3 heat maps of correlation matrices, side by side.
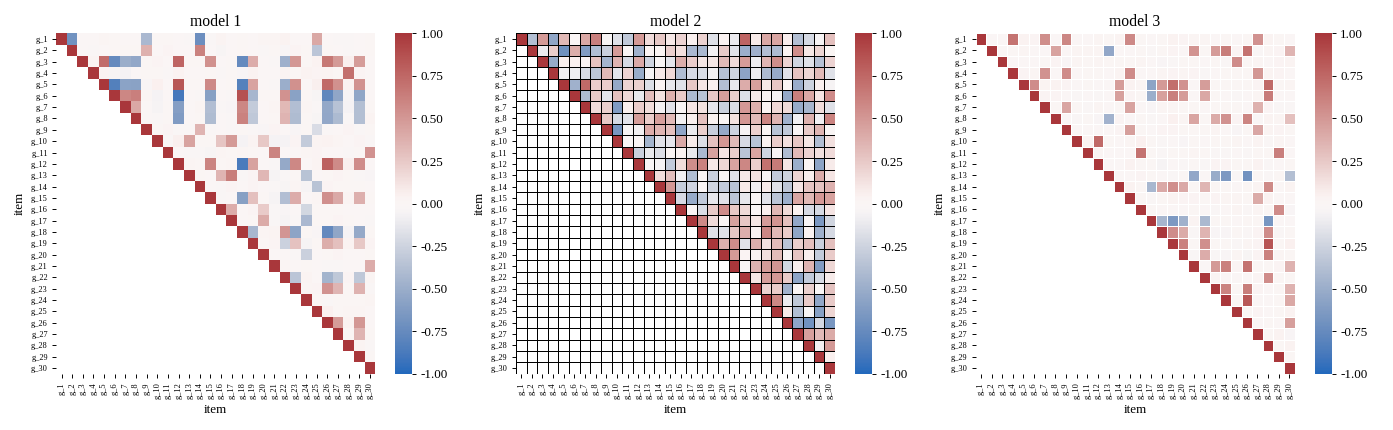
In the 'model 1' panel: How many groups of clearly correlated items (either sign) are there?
5
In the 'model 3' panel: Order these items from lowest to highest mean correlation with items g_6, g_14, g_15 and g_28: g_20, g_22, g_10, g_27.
g_10, g_27, g_22, g_20
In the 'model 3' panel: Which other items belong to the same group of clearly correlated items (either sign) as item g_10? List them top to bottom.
g_12
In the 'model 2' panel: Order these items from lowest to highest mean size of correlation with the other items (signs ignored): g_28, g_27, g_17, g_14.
g_14, g_28, g_17, g_27
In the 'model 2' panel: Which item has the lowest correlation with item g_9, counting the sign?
g_10
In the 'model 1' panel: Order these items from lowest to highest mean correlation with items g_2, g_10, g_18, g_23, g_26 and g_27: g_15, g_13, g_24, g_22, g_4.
g_22, g_24, g_4, g_13, g_15
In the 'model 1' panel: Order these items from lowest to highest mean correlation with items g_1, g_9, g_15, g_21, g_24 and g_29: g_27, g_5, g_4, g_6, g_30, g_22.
g_6, g_22, g_4, g_30, g_27, g_5
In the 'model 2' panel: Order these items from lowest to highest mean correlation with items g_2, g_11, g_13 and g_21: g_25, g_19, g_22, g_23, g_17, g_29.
g_22, g_17, g_25, g_29, g_23, g_19
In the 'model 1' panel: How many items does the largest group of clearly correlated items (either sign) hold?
14
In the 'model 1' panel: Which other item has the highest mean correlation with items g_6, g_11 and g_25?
g_18
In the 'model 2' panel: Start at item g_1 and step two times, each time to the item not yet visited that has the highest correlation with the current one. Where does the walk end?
g_12
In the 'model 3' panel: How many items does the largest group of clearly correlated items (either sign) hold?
9
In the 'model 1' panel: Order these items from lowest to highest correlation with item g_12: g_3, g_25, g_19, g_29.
g_25, g_19, g_29, g_3
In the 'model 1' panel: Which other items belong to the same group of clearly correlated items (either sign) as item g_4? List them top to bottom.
g_28
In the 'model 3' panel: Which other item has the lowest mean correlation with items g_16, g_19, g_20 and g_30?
g_17
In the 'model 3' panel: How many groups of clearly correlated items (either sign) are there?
6
